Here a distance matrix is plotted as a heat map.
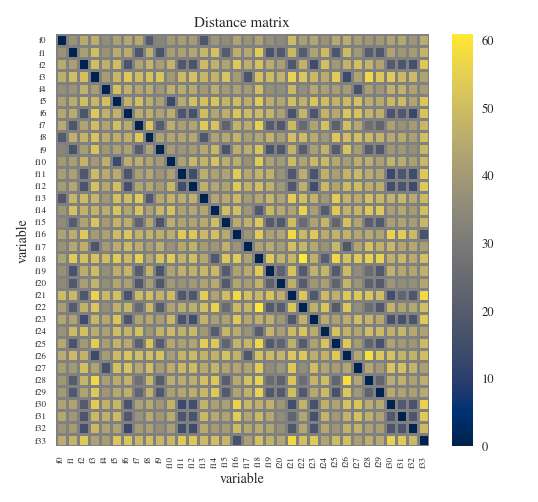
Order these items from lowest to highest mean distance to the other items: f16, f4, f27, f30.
f30, f4, f27, f16
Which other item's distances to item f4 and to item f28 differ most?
f27
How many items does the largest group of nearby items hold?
10
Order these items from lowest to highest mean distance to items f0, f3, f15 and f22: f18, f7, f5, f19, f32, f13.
f19, f7, f13, f32, f5, f18
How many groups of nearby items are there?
8
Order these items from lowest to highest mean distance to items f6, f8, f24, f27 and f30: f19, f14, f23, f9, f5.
f23, f14, f9, f19, f5
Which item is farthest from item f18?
f22
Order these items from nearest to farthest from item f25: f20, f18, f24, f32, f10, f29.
f29, f20, f32, f10, f24, f18
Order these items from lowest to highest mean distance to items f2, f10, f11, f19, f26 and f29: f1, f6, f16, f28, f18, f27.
f1, f6, f28, f27, f16, f18
